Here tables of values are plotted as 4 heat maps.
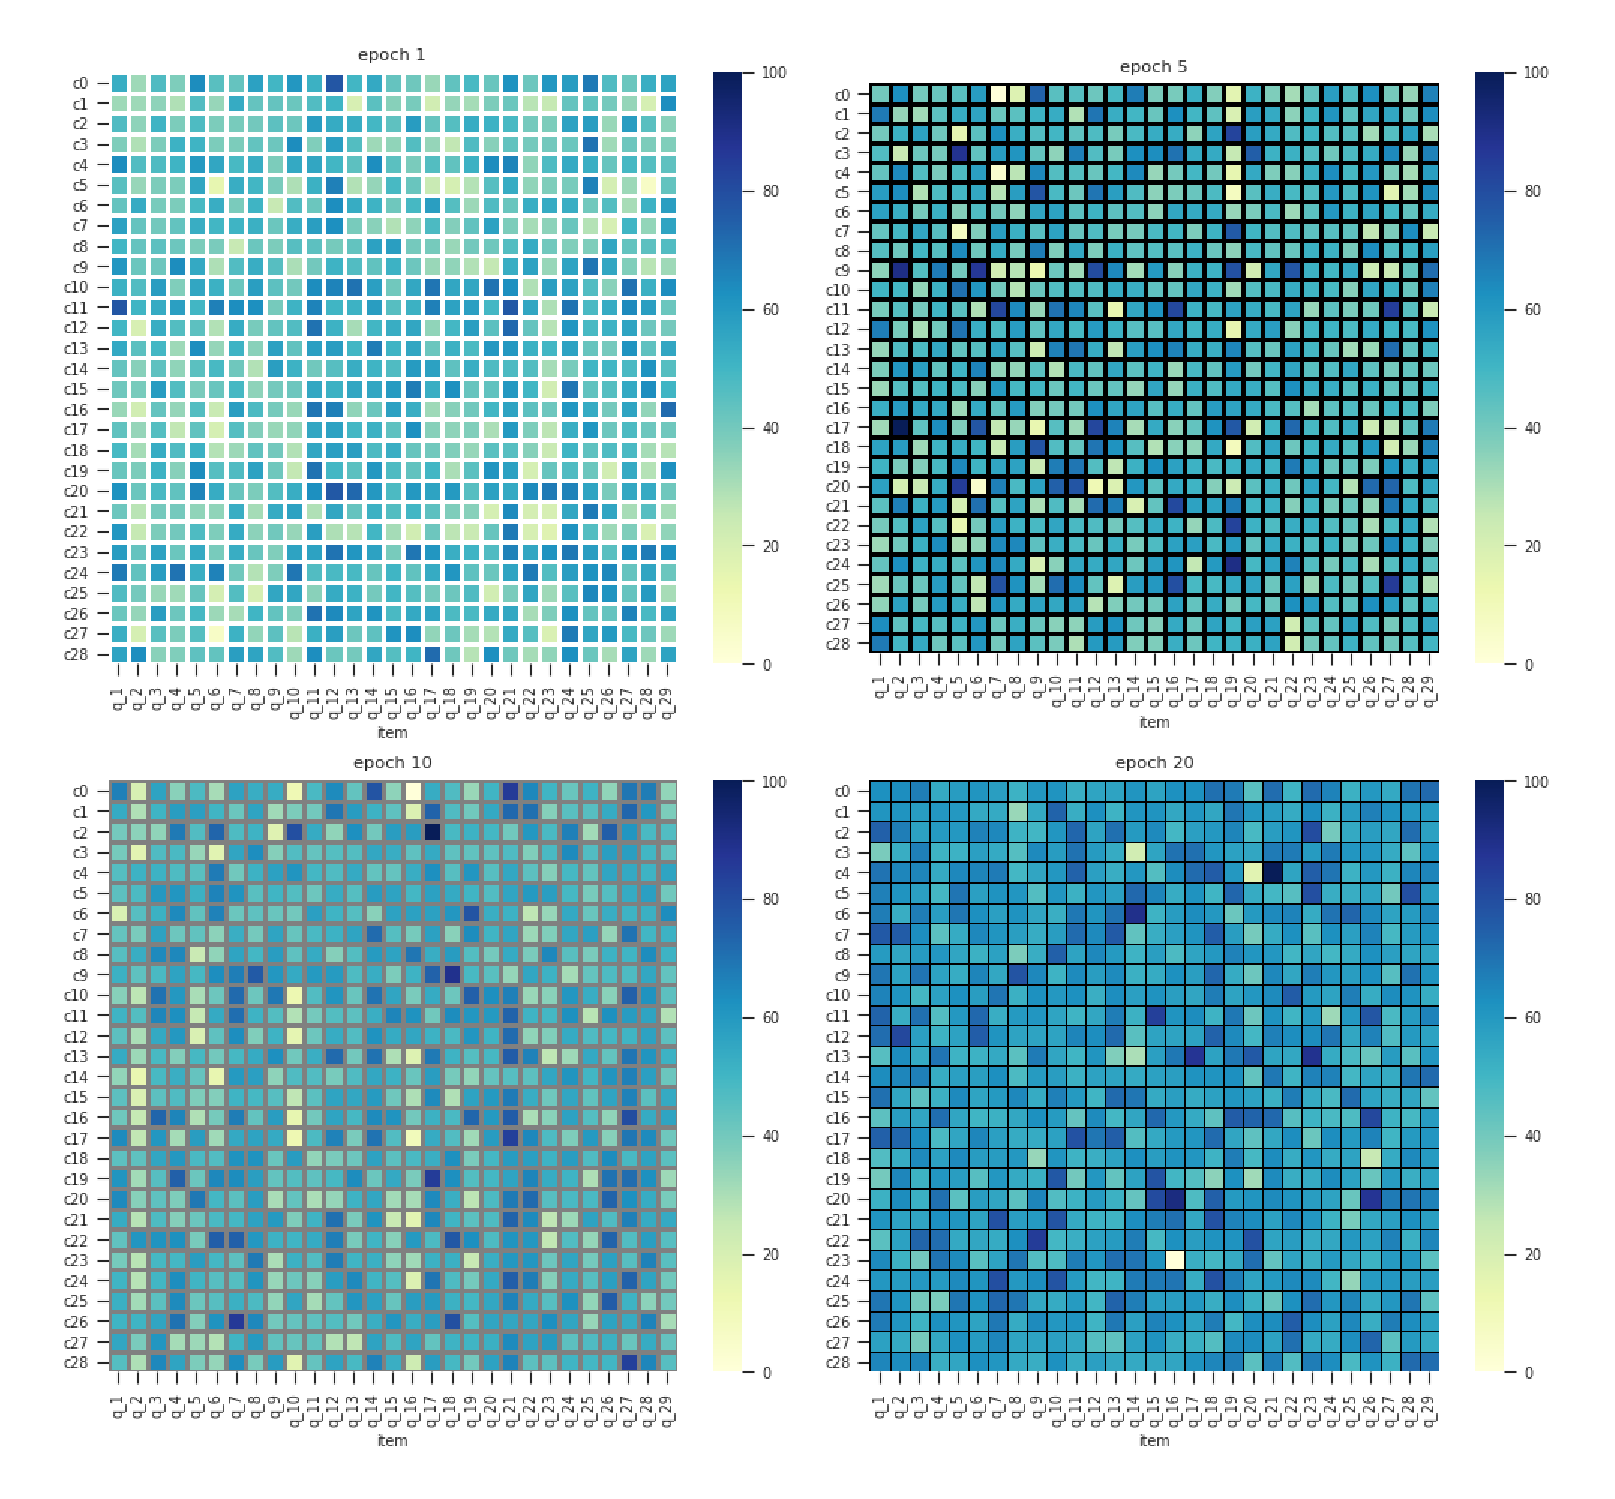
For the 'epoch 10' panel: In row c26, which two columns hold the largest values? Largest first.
q_7, q_18
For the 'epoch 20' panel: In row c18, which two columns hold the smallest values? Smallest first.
q_26, q_9
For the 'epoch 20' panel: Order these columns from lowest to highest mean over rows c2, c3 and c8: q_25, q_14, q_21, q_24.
q_14, q_24, q_25, q_21
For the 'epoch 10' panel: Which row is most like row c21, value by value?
c13
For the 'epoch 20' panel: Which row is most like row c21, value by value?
c24
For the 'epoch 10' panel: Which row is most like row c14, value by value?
c3
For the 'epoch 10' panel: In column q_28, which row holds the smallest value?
c25
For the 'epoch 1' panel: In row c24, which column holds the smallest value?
q_8
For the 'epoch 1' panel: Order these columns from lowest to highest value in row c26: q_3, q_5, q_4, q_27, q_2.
q_2, q_4, q_5, q_3, q_27
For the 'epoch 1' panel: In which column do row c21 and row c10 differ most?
q_20
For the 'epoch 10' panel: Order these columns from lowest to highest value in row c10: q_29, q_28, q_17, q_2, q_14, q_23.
q_2, q_23, q_29, q_17, q_28, q_14
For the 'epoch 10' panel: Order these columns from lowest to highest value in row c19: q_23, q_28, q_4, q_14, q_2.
q_2, q_14, q_23, q_28, q_4
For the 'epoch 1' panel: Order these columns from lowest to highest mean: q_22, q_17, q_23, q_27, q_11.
q_23, q_22, q_17, q_27, q_11
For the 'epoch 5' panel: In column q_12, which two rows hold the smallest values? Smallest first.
c20, c26
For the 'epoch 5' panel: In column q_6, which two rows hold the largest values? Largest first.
c9, c17
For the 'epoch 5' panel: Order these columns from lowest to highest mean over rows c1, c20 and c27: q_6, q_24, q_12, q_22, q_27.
q_22, q_6, q_12, q_24, q_27
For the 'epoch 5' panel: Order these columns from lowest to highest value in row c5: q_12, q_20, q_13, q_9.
q_20, q_13, q_12, q_9
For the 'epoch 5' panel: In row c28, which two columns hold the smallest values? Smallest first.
q_22, q_11
